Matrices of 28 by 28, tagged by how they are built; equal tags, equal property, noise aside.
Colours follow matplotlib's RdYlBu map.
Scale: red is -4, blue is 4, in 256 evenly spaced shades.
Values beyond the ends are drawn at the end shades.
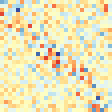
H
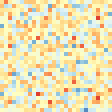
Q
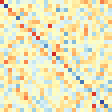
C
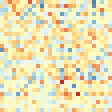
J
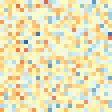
Q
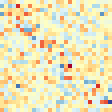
H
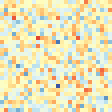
Q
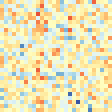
Q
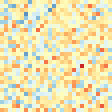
Q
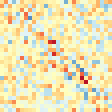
H
